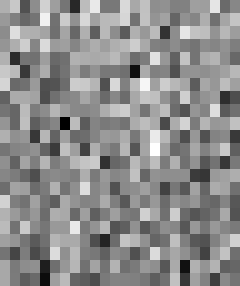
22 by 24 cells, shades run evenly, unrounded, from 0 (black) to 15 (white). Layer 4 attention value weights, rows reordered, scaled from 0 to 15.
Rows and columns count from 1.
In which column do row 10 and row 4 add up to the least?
7
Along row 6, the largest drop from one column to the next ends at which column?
3
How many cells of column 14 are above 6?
19
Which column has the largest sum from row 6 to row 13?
16
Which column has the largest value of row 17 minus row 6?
18
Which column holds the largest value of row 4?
5
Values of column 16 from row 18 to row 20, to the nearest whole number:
7 6 13
